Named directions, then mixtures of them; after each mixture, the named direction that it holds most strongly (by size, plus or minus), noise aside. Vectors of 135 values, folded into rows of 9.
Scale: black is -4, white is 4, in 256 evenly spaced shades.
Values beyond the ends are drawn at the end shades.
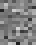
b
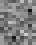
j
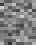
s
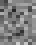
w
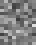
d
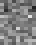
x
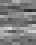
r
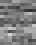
r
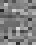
b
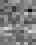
r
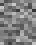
s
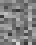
b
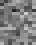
s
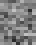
j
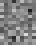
j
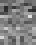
x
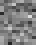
s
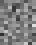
d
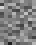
s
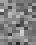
w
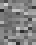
b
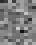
b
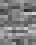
r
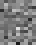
b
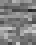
r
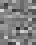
b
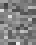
b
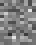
j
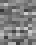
b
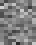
s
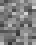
s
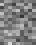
s
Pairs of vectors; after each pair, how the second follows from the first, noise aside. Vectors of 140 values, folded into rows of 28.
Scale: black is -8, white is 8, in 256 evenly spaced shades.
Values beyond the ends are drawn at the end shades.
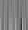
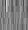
reversed, negated.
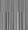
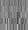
sign-scrambled.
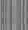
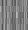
reversed, negated.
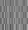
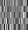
negated, scaled up.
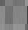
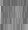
reversed, negated.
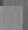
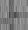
wrapped around.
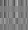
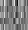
negated, scaled up.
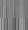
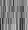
negated, scaled up.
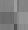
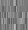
sign-scrambled.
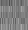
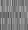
wrapped around.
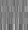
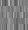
wrapped around.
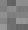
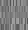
sign-scrambled.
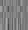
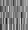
negated, scaled up.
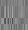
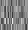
negated, scaled up.
